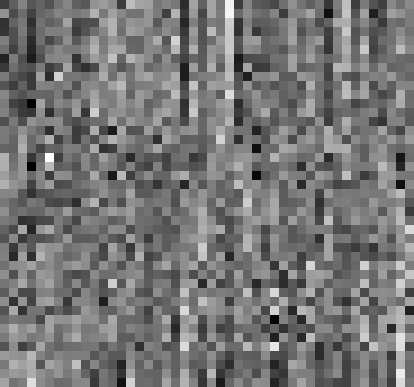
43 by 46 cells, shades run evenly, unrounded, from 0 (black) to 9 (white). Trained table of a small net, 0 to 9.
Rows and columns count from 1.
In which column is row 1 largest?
26
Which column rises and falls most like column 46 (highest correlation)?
3
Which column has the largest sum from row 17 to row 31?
28
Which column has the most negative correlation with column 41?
31
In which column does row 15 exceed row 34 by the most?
39
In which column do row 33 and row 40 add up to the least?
36
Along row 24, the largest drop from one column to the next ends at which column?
46
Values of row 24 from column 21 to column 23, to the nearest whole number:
4 5 6
